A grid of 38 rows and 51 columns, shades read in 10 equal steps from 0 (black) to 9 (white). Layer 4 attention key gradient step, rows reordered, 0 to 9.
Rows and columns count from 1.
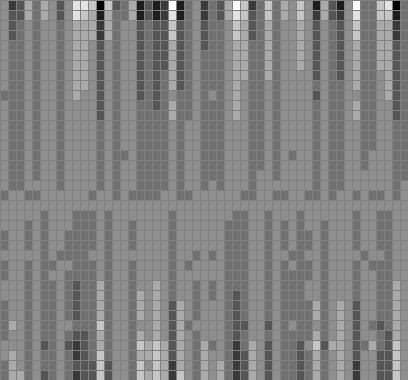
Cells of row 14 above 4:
27
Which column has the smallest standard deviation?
44
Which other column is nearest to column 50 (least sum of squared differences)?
13
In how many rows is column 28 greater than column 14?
17
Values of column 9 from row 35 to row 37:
3 4 4
